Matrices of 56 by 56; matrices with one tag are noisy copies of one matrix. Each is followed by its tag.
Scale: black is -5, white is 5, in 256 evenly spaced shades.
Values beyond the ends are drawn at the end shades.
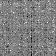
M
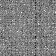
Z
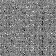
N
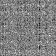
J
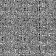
J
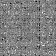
J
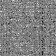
N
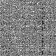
N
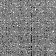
M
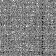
N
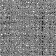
N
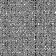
Z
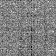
M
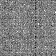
Z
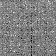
M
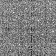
M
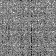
M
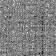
N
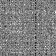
Z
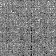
M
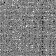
N
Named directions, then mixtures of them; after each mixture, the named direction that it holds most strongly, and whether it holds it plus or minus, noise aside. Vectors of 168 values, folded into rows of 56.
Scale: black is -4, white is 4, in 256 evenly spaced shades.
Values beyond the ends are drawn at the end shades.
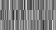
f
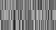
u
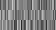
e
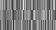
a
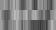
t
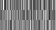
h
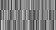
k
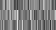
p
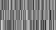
k, plus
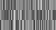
u, minus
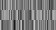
u, plus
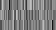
f, minus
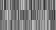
h, plus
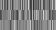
h, plus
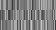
e, minus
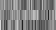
t, plus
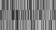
f, plus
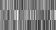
p, plus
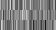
k, plus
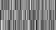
k, plus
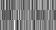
u, minus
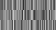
a, minus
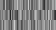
p, minus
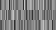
f, minus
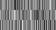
p, plus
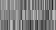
u, plus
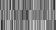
k, minus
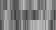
t, minus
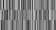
k, minus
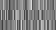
e, minus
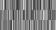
h, plus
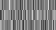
u, plus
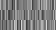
e, minus
